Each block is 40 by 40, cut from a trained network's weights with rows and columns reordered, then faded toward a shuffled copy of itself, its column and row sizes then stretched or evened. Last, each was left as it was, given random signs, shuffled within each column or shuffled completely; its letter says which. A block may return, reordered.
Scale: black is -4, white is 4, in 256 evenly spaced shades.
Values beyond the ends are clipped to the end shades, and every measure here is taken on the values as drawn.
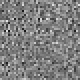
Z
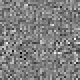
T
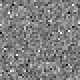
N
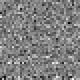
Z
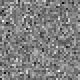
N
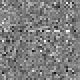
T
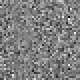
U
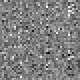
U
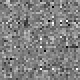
T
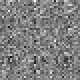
Z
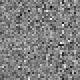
U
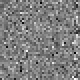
U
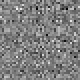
Z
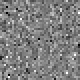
U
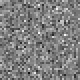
U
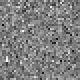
N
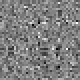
Z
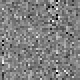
U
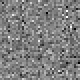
U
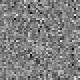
U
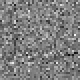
T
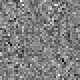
U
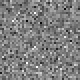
N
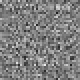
Z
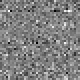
T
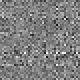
Z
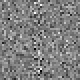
U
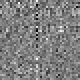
Z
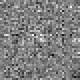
Z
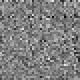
T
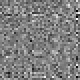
Z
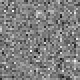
U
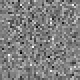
U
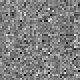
Z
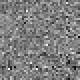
T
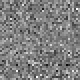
T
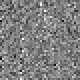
U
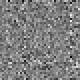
T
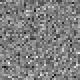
N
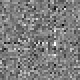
T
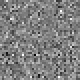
T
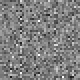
U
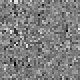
T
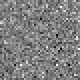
N
